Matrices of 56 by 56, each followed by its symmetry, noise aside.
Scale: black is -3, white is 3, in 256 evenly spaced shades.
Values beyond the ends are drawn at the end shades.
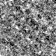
symmetric across the other diagonal.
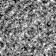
symmetric.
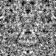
mirrored left to right.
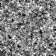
symmetric across the other diagonal.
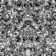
mirrored left to right.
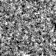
antisymmetric.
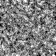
antisymmetric.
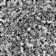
symmetric.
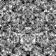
mirrored left to right.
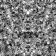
mirrored left to right.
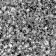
symmetric across the other diagonal.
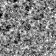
symmetric.
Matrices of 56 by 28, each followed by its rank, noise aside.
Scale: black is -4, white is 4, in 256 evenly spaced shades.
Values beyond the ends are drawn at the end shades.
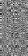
four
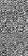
five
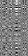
two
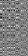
two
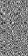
four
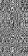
four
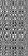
two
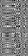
three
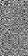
four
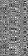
three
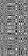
two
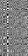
two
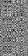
four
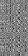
five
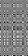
two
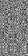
four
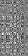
three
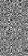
five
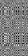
two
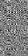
four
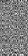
four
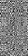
four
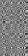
three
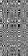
two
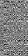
four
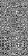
four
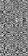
five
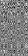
four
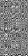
four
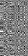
three
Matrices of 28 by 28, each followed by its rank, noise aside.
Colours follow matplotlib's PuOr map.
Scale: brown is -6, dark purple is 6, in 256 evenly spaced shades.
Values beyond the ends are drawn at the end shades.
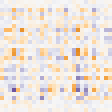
three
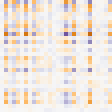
one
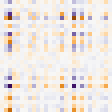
one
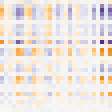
one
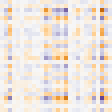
one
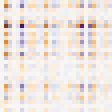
one
